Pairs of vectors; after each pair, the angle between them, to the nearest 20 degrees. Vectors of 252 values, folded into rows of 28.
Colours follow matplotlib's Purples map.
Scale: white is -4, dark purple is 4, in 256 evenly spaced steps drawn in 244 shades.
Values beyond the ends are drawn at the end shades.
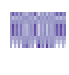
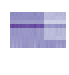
80 degrees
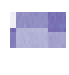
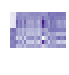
40 degrees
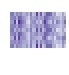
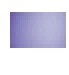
80 degrees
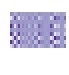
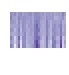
100 degrees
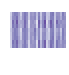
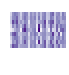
40 degrees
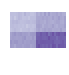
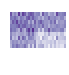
140 degrees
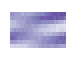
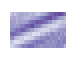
60 degrees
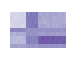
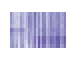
60 degrees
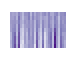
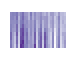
160 degrees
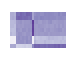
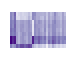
160 degrees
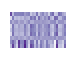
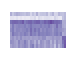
80 degrees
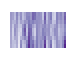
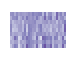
60 degrees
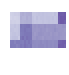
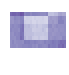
80 degrees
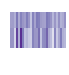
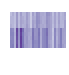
40 degrees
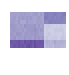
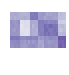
100 degrees
